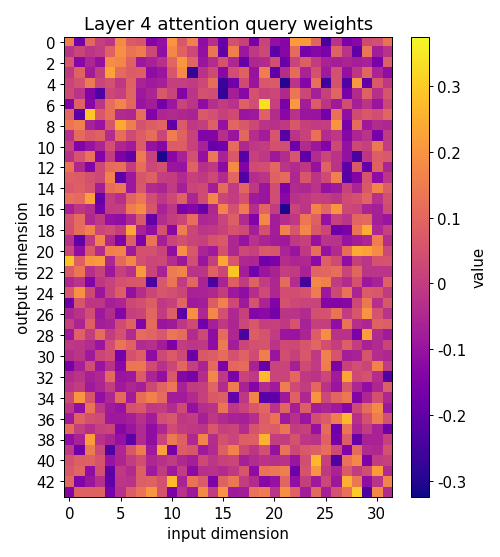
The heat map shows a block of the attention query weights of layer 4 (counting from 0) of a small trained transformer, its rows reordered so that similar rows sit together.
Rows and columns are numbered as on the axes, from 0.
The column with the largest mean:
7
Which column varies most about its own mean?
27
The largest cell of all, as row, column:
6, 19
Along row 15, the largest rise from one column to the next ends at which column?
4
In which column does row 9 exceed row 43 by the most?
10
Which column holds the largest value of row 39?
9
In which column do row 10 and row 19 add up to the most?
30
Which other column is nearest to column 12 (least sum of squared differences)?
31
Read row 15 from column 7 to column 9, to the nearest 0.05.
0.15 0.05 0
